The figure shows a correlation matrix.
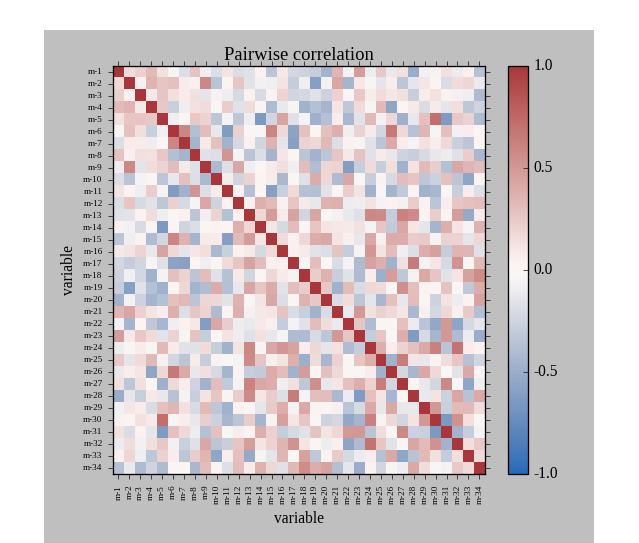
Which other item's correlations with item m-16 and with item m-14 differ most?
m-5
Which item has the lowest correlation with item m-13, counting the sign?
m-33
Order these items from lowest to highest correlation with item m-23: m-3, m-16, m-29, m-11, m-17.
m-17, m-29, m-16, m-11, m-3
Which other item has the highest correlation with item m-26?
m-6
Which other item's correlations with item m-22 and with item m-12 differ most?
m-9
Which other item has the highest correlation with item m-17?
m-28
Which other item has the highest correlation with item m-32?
m-24
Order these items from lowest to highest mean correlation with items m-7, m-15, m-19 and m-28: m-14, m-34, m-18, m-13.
m-14, m-18, m-34, m-13
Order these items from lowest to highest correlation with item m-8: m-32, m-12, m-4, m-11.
m-32, m-12, m-4, m-11
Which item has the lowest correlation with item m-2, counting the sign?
m-19
